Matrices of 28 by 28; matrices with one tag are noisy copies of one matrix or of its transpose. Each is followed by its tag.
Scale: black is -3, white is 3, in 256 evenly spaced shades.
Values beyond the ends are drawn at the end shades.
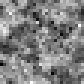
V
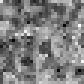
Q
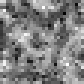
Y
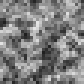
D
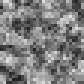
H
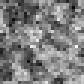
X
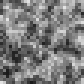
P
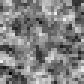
H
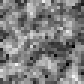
D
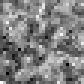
P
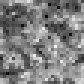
X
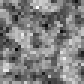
Y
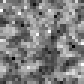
D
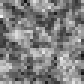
Y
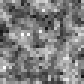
Y
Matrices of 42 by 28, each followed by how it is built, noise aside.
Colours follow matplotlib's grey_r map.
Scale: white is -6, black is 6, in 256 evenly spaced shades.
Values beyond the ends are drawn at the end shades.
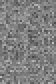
blocks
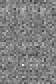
low rank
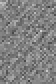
Hankel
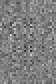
low rank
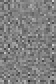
low rank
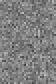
noise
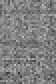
blocks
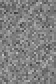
Hankel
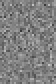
low rank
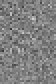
low rank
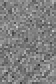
Hankel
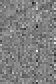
uneven columns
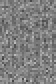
blocks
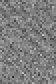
Toeplitz
